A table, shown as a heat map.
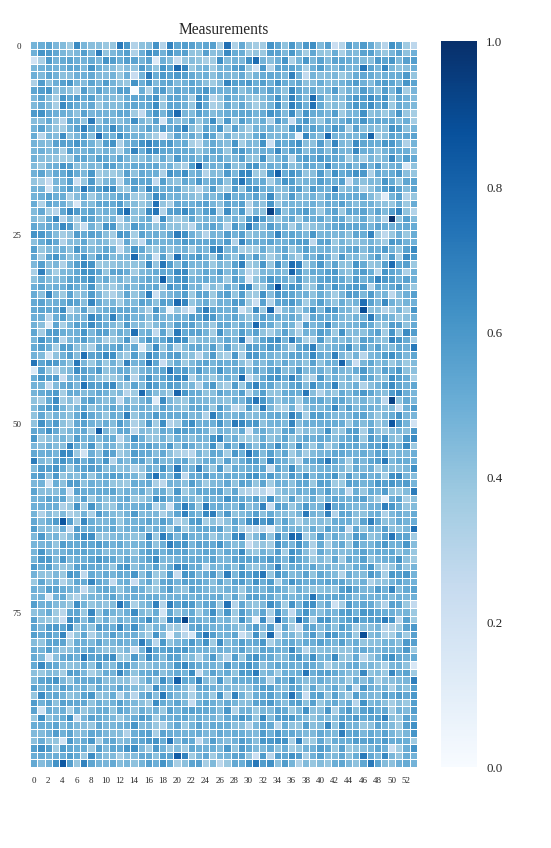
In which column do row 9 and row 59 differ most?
33
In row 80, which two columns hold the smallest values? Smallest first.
14, 38
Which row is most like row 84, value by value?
56
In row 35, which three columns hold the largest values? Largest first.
46, 33, 24
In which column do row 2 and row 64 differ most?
31
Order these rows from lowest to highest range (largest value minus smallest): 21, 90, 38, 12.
90, 38, 21, 12
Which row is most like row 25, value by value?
69
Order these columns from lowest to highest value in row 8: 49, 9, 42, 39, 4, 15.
9, 42, 15, 49, 4, 39
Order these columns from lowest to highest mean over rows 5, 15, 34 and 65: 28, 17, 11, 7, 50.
17, 11, 7, 28, 50
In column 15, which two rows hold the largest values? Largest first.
46, 79
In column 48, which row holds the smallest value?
30
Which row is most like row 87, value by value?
85
